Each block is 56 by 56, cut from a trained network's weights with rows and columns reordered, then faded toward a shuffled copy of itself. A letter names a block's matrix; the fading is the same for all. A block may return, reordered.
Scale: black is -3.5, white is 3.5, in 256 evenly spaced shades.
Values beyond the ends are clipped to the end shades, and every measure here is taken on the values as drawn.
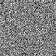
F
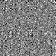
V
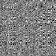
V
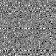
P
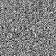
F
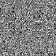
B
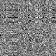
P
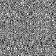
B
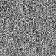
F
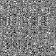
B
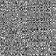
B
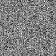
F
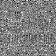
B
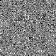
V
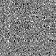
V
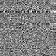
P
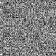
F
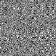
B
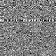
P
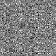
B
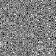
V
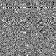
P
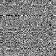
P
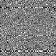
P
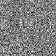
B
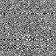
P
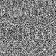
F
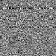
P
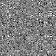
V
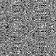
V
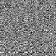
P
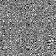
V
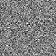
F
